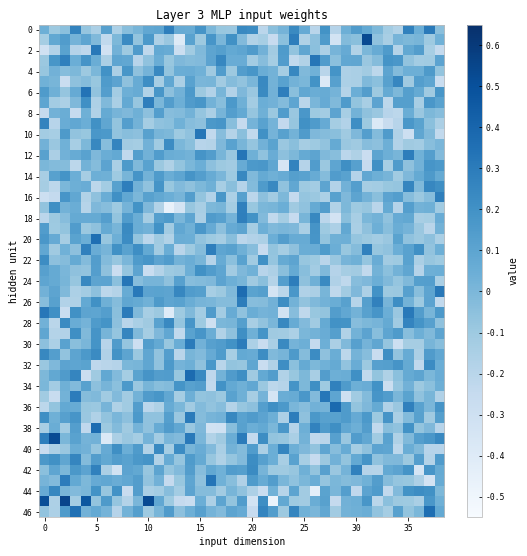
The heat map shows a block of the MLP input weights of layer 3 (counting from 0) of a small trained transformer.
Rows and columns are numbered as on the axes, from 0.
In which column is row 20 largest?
5
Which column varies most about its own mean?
0
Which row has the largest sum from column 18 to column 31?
37
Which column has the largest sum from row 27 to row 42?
3
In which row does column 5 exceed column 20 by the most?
20
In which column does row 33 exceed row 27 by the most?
12
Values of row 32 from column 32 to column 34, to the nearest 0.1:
0.1 0.1 0.2
